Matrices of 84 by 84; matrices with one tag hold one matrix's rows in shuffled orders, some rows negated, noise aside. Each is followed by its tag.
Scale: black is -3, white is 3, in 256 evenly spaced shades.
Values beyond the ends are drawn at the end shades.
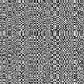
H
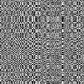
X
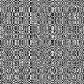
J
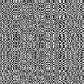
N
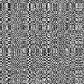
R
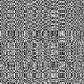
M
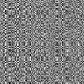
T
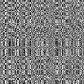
T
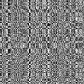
R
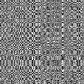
X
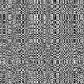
H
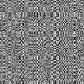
H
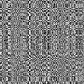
R
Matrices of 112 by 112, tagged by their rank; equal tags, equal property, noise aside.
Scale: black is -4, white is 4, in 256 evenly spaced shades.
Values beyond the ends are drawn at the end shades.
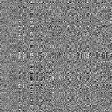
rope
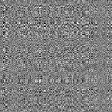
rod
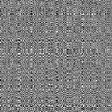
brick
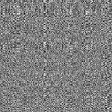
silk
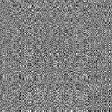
rope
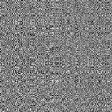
silk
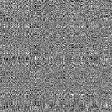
rope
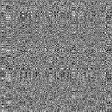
rope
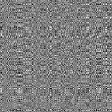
brick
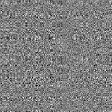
silk
